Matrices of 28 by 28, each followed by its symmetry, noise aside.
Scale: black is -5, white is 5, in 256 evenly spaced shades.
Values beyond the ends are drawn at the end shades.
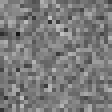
symmetric.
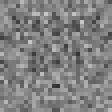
mirrored left to right.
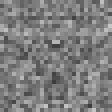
mirrored left to right.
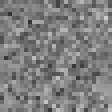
no symmetry.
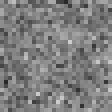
symmetric.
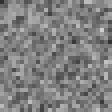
symmetric.
